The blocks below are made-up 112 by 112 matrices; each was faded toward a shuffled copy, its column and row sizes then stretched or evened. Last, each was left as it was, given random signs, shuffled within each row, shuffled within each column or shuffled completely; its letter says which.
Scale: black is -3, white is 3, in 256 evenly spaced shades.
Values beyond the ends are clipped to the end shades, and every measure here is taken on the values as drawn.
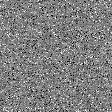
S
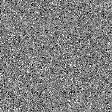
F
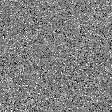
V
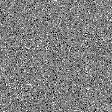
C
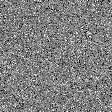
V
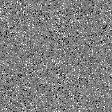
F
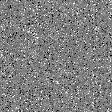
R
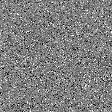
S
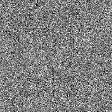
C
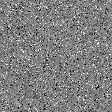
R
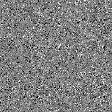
C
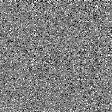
C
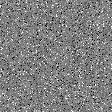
R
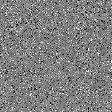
C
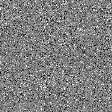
F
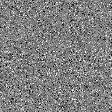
F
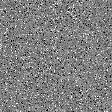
R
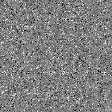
C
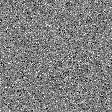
V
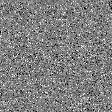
S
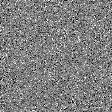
R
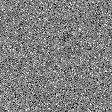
V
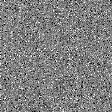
C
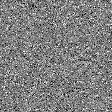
S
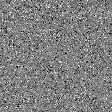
S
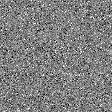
S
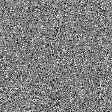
F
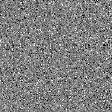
C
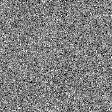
F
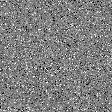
S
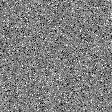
V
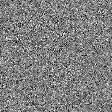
R
